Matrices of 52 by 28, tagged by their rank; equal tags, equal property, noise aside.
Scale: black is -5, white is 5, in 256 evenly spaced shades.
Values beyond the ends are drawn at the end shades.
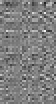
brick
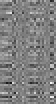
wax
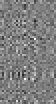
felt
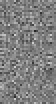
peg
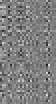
brick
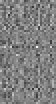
felt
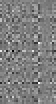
wax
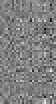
felt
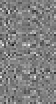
felt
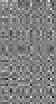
brick
